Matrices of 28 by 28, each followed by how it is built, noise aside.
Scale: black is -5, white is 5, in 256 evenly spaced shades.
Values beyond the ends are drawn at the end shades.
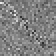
banded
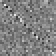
diagonal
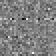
uneven rows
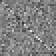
diagonal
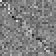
banded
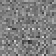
low rank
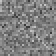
diagonal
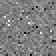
sparse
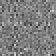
low rank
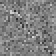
banded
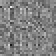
low rank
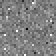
sparse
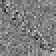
banded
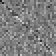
diagonal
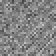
Hankel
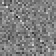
diagonal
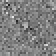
banded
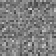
blocks
